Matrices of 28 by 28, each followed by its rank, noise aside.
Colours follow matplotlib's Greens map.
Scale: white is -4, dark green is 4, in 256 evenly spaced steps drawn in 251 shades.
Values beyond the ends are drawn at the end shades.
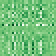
two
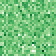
six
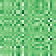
two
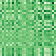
two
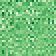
four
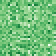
four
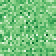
six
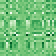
two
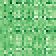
three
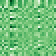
two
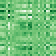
two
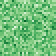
six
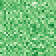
six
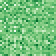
six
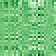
two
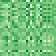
two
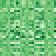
three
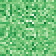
four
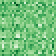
three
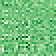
four
